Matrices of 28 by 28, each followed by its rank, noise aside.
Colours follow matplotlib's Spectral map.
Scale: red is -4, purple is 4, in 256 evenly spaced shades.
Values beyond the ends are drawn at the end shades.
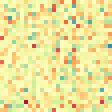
six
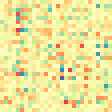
four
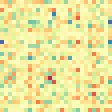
six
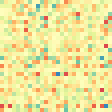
five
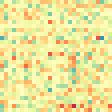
five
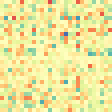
five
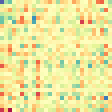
three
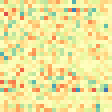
six
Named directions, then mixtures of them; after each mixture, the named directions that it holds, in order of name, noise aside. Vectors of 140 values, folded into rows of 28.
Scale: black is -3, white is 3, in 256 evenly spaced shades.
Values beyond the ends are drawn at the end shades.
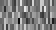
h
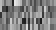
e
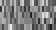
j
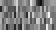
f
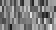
j.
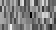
j.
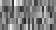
e, j.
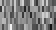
j.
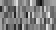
f.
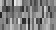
e.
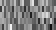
j.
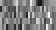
f.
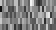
f, j.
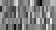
f.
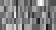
f, j.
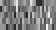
f.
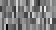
f, h.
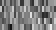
j.
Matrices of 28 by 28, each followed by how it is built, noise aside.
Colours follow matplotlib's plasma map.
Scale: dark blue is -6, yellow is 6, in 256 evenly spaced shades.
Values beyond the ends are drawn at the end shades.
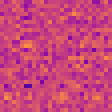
low rank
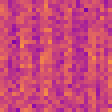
blocks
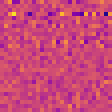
uneven rows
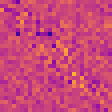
banded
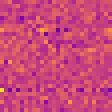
uneven rows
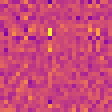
low rank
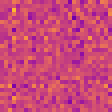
low rank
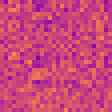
blocks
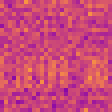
blocks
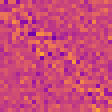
banded
